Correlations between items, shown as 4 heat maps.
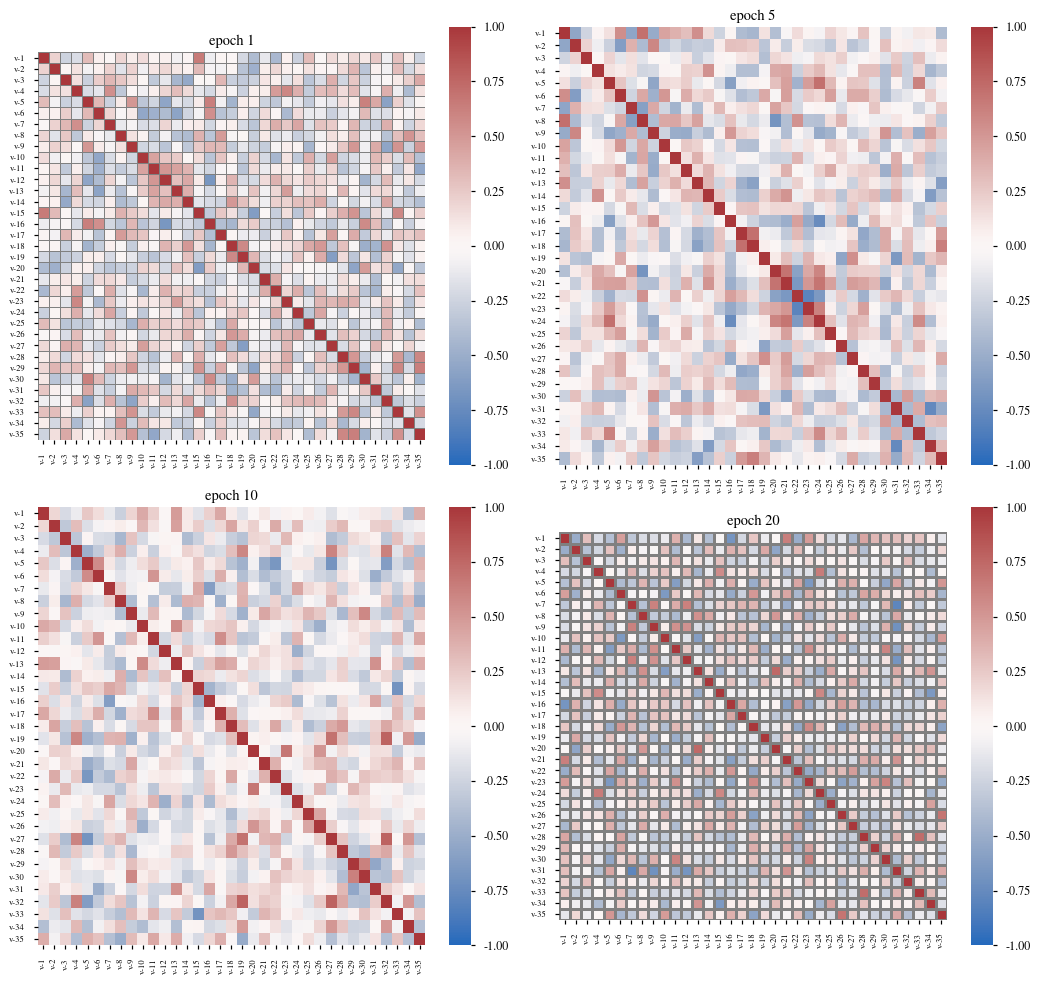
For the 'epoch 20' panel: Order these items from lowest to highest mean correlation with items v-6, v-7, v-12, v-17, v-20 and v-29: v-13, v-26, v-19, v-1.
v-19, v-26, v-1, v-13
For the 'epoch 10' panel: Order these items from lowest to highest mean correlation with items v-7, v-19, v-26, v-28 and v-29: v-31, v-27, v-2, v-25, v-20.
v-31, v-25, v-2, v-20, v-27
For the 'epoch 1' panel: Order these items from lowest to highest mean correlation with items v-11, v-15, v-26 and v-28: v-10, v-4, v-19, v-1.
v-19, v-10, v-4, v-1
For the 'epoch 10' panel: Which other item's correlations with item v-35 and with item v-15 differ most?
v-33
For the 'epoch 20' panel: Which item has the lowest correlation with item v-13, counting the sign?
v-10
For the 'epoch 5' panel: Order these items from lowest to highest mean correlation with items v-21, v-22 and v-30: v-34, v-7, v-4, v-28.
v-28, v-4, v-34, v-7
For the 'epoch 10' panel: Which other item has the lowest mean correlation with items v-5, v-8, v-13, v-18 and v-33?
v-26
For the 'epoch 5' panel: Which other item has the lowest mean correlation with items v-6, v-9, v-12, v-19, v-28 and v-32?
v-31
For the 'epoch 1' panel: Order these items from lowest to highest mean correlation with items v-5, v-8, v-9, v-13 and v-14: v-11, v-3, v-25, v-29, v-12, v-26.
v-3, v-25, v-12, v-11, v-26, v-29
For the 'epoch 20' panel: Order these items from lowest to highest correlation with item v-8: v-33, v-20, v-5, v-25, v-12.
v-12, v-33, v-25, v-5, v-20
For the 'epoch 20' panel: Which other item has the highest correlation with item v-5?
v-35
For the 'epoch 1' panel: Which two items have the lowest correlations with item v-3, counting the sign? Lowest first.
v-14, v-13
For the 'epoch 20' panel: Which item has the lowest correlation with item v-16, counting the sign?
v-1
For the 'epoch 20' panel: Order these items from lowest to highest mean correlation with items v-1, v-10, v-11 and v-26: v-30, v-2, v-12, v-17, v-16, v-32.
v-2, v-12, v-16, v-32, v-17, v-30
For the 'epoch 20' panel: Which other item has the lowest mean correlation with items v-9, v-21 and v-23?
v-5
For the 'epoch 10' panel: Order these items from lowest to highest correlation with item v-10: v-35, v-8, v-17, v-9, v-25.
v-25, v-9, v-8, v-35, v-17
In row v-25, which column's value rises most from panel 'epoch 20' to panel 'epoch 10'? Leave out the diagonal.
v-24
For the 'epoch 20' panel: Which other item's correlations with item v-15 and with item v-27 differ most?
v-24
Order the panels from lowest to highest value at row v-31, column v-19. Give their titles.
epoch 5, epoch 1, epoch 10, epoch 20
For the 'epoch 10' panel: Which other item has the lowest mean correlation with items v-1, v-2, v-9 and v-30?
v-34
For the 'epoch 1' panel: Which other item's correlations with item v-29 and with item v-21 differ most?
v-9
